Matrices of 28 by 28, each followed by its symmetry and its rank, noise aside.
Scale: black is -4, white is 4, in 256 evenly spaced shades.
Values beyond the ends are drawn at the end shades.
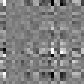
no symmetry, rank two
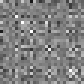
symmetric, rank three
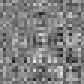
antisymmetric, rank two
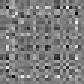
symmetric, rank three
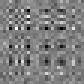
symmetric, rank one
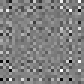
antisymmetric, rank two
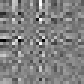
antisymmetric, rank two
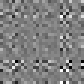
antisymmetric, rank two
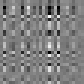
no symmetry, rank one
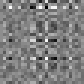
no symmetry, rank one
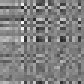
no symmetry, rank one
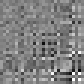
symmetric, rank two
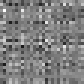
antisymmetric, rank two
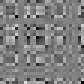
symmetric, rank two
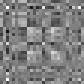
symmetric, rank two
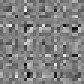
symmetric, rank three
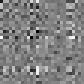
symmetric, rank two
